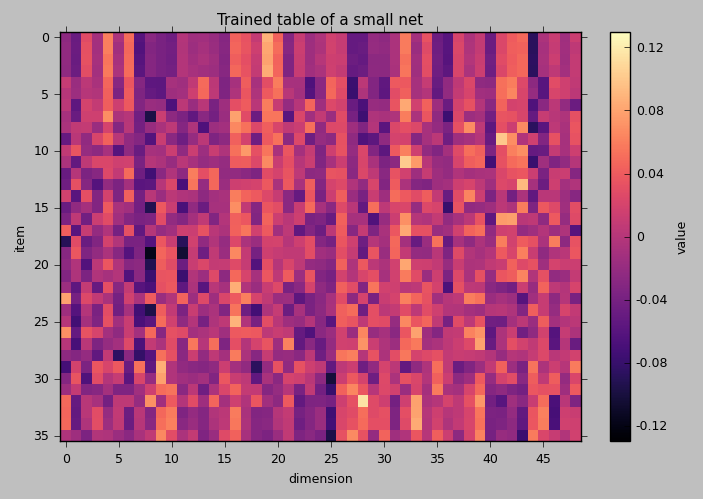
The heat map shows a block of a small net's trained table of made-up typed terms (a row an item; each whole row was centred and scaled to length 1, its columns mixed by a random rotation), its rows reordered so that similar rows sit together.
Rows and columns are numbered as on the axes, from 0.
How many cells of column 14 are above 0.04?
4
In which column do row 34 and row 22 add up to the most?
16
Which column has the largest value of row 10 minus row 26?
43
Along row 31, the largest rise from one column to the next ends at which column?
26
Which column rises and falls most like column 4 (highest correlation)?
20
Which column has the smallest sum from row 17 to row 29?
8
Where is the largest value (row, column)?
32, 28
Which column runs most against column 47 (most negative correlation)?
23
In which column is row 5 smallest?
27
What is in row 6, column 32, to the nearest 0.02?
0.08
